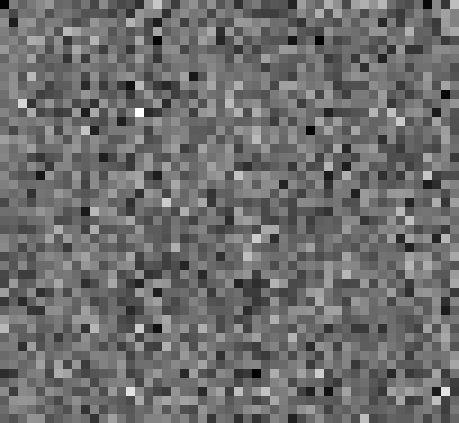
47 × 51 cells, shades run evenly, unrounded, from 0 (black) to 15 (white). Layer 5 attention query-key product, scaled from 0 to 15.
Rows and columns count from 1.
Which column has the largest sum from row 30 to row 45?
31
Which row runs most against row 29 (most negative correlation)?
19
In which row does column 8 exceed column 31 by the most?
27
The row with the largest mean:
4
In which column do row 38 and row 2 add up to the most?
50
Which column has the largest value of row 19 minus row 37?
37
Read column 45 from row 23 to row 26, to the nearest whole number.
7 11 5 8
